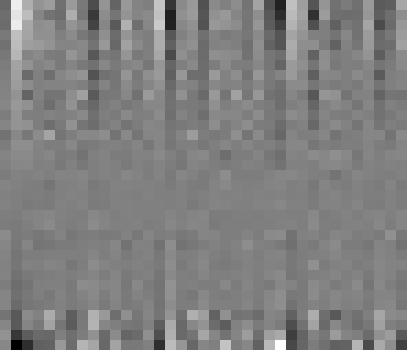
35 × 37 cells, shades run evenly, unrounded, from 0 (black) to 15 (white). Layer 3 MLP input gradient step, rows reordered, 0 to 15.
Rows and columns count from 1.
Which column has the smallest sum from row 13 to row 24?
26
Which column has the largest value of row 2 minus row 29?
2
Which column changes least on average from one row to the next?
28
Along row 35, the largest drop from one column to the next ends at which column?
27
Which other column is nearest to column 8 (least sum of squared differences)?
33
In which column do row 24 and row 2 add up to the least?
16
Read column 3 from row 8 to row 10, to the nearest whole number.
6 8 6
